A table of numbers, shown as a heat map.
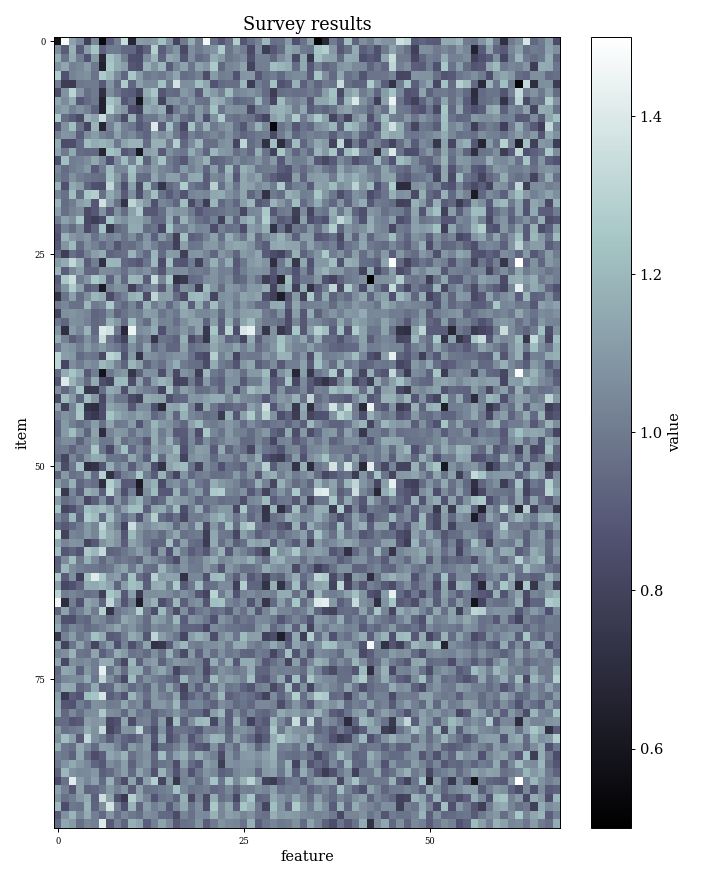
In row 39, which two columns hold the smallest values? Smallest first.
6, 32
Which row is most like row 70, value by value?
30
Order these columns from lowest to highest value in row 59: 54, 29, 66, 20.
20, 54, 29, 66
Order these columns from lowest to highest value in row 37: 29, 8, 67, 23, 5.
5, 29, 23, 67, 8
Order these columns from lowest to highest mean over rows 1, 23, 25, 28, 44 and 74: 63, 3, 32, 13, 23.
32, 3, 63, 23, 13
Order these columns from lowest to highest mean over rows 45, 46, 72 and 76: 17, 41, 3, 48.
17, 41, 48, 3
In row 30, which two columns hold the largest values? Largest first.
13, 34
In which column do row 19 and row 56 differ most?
56
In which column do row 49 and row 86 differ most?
36
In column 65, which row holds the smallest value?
10
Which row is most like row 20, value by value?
54
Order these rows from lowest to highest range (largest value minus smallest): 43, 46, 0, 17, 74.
46, 17, 74, 43, 0
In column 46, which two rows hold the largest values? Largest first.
0, 28
